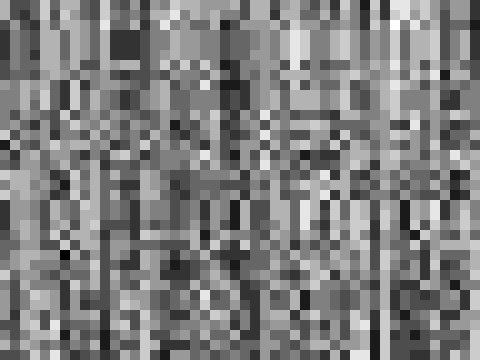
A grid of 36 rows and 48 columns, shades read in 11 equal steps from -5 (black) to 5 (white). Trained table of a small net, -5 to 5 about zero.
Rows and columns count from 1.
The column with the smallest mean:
24
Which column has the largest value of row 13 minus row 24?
42
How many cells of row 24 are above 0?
22
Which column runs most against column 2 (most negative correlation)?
27
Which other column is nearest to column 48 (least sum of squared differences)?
4
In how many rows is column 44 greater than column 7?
27
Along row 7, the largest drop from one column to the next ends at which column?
31
